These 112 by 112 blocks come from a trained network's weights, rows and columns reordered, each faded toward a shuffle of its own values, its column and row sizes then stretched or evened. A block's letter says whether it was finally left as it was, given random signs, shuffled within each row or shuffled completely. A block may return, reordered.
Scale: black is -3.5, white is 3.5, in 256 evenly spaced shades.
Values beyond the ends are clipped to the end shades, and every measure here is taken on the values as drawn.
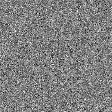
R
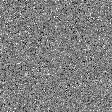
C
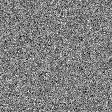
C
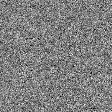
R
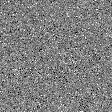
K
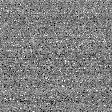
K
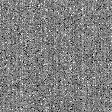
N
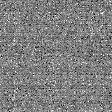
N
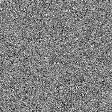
R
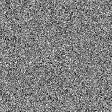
N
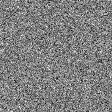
K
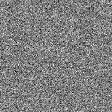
N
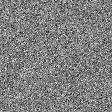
C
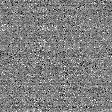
N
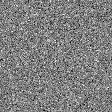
C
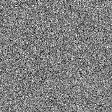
R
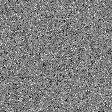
C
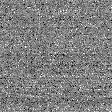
K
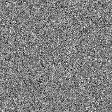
R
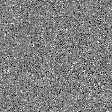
R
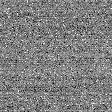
K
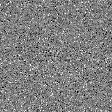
R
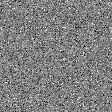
K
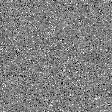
R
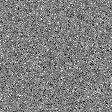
C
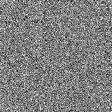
N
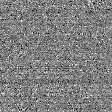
N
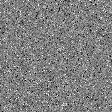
C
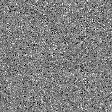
R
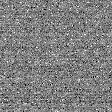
K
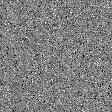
C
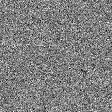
K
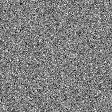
K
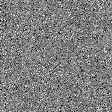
R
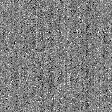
N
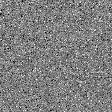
R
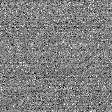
N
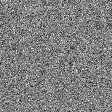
K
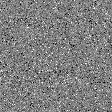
K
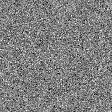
K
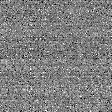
N
